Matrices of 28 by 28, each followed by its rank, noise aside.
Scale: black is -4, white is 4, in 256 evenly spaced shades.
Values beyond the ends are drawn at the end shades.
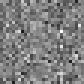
six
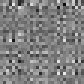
three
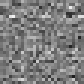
six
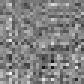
four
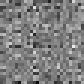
six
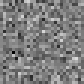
eight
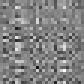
three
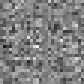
six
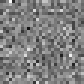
eight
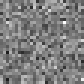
eight
